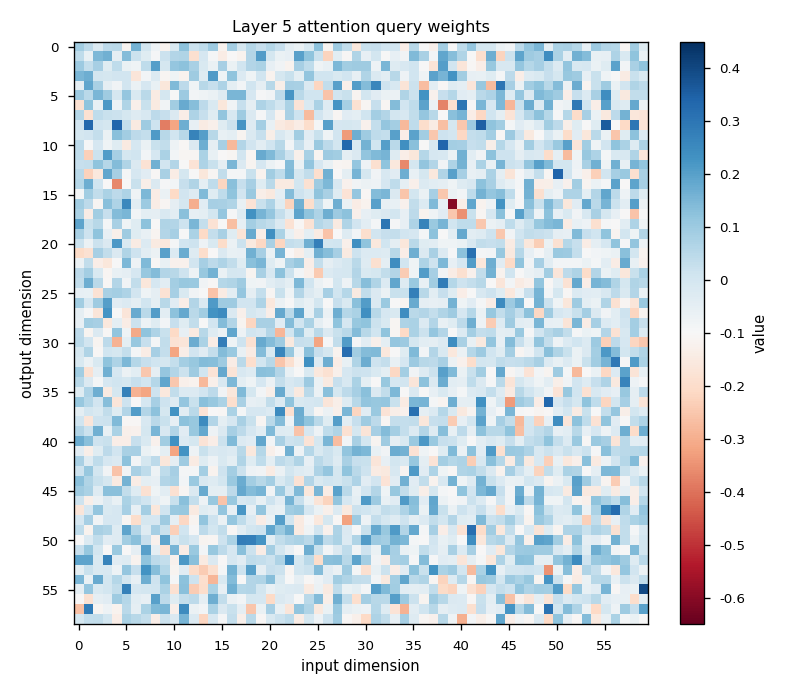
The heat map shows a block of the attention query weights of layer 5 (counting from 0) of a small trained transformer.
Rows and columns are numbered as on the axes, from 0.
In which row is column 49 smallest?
53
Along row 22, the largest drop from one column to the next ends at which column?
42
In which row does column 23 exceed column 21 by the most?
29
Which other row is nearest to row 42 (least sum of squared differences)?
25
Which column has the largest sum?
35
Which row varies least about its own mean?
0
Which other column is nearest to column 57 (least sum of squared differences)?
9
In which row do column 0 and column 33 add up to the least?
57
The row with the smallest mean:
58
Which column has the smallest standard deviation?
2
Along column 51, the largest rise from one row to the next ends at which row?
10
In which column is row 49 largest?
41
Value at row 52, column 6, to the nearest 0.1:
-0.1
